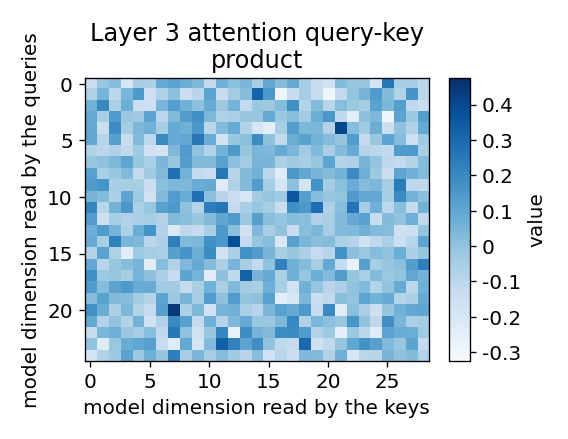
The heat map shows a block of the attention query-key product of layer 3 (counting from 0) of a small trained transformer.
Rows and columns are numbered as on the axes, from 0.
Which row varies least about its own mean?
7
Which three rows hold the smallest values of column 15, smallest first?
4, 24, 8
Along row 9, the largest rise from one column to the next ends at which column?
19
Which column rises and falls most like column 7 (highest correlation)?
17
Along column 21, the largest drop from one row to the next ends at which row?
5
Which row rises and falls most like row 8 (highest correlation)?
11
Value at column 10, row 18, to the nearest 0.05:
0.05
